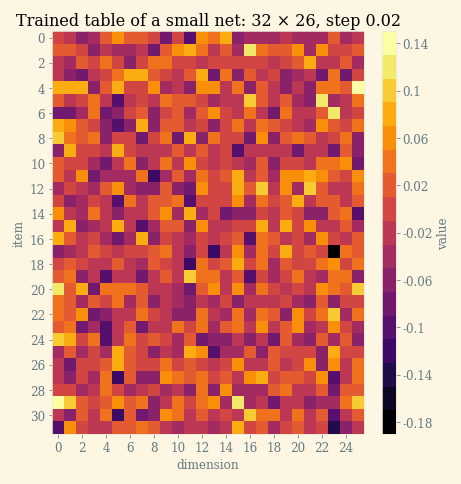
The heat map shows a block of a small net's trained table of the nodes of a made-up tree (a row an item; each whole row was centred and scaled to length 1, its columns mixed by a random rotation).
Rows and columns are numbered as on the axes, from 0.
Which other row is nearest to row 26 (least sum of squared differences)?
2
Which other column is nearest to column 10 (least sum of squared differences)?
14
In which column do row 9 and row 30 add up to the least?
23
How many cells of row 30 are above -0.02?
13
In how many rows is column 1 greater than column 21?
22
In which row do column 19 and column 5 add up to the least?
30
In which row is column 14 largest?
0
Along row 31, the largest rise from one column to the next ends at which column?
1
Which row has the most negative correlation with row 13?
9
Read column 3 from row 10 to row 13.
-0.04 -0.08 -0.04 0
